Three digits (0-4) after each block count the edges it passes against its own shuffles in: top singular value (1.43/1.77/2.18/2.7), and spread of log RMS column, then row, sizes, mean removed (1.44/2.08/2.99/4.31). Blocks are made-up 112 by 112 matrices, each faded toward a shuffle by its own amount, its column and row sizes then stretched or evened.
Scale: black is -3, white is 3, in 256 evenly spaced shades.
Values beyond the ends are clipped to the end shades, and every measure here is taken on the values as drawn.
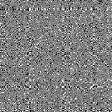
4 2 2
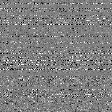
0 1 4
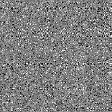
3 1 2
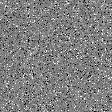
0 1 0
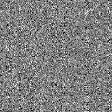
2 2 0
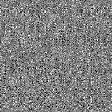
3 1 1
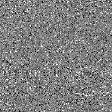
2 1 2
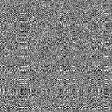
4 2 3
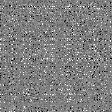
2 2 3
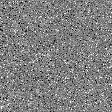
0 0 1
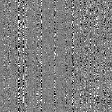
3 4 1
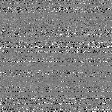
0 0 4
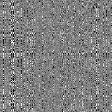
4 4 1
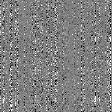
2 4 0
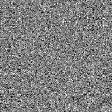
2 1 1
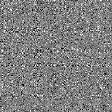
2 2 2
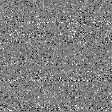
0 0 3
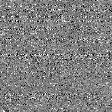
1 0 3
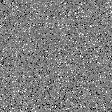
0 0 1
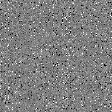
1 2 1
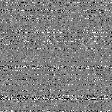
2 1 4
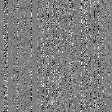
1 4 0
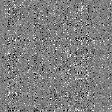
2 3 1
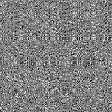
4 1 1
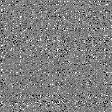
1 2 3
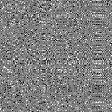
4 0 1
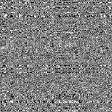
3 1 3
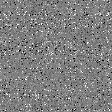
0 1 2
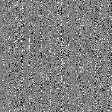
1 3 0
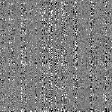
1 4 2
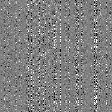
3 4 0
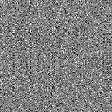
3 1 0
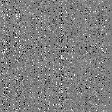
2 3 1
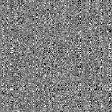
3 3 2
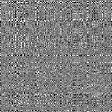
4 3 3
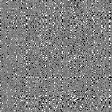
4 3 2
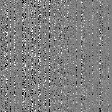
1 4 0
